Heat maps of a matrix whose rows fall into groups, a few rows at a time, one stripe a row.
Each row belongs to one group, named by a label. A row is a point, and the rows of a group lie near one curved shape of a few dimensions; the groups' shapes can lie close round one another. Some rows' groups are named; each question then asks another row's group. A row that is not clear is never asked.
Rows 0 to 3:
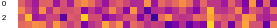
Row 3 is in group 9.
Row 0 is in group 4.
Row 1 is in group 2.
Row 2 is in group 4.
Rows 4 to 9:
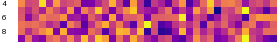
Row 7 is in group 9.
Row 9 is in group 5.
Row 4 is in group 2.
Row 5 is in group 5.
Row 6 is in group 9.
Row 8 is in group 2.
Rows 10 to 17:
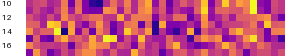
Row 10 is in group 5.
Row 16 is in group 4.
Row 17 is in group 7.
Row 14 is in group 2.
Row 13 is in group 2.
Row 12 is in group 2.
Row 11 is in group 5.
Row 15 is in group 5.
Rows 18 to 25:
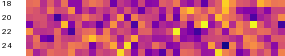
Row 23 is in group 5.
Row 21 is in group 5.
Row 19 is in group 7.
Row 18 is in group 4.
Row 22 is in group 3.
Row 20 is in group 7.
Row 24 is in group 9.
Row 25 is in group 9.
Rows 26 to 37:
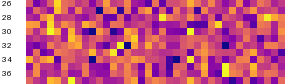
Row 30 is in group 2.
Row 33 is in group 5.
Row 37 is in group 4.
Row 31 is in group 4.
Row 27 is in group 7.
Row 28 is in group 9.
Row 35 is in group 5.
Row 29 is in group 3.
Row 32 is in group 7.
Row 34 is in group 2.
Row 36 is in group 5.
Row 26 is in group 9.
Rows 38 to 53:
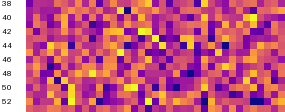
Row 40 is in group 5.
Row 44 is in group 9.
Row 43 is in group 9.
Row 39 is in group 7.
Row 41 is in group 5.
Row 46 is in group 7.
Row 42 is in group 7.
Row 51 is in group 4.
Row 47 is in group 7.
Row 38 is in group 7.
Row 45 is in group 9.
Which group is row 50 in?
2
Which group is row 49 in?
2
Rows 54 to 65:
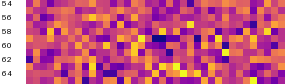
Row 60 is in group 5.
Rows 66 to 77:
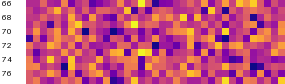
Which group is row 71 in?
7
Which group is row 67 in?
9
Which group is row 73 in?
7
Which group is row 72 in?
2
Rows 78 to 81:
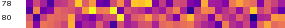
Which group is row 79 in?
5
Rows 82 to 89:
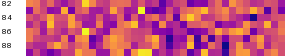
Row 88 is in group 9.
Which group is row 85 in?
2
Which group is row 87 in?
9
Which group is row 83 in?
5
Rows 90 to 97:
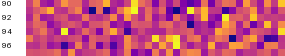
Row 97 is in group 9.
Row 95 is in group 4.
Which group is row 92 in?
5
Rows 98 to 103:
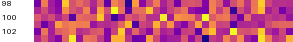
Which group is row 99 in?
5
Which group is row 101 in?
7
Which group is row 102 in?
5
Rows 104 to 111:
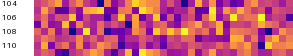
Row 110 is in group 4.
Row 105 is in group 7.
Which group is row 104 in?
2
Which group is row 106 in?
5
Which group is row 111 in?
7
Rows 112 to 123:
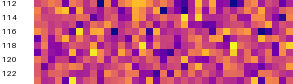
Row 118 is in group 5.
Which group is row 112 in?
2
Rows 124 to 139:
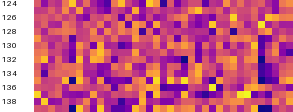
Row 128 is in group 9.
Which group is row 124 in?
7
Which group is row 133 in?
7
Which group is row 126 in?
4
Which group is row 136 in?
2
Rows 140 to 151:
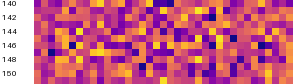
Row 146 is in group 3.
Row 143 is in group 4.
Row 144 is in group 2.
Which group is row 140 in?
5
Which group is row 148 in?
4
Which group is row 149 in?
9
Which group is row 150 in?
9
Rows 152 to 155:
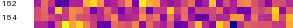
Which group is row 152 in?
7
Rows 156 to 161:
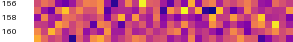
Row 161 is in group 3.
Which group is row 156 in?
7
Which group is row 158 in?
5
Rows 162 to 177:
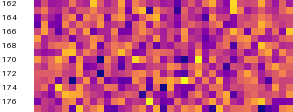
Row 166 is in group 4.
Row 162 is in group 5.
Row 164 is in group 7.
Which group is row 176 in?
5
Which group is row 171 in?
9
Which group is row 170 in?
2
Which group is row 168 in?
9
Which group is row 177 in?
3
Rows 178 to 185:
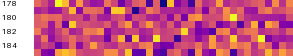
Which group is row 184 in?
5
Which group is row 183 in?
5
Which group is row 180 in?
7
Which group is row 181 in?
2
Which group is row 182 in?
3
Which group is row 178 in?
2
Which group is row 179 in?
7
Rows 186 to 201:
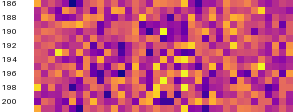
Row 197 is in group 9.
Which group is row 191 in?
2
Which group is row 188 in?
7
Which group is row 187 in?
5
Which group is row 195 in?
5
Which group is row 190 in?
9
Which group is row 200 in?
5
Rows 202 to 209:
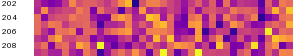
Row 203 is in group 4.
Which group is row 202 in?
7
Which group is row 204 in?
7
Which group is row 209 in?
9
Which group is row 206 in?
9
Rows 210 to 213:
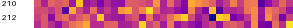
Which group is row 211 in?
2
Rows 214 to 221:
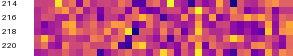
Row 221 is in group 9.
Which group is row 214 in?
9
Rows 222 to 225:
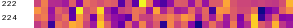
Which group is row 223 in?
3
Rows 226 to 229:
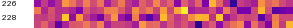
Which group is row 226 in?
7
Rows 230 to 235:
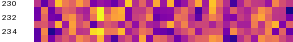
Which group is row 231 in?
5
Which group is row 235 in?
7
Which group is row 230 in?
7
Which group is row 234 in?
5
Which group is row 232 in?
5
